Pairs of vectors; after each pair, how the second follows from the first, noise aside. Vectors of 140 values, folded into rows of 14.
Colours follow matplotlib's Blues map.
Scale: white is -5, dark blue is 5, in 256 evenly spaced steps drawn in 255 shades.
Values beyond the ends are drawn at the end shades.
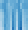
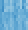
wrapped around, shrunk.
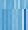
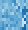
sign-scrambled.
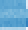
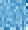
sign-scrambled.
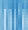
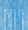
shrunk.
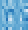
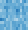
reversed, negated, shrunk.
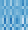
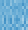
shrunk.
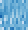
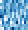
scaled up.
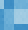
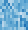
sign-scrambled.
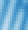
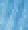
reversed, negated, shrunk.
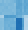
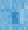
wrapped around, shrunk.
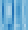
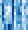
scaled up.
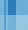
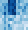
scaled up.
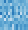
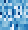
scaled up.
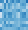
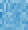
negated, shrunk.
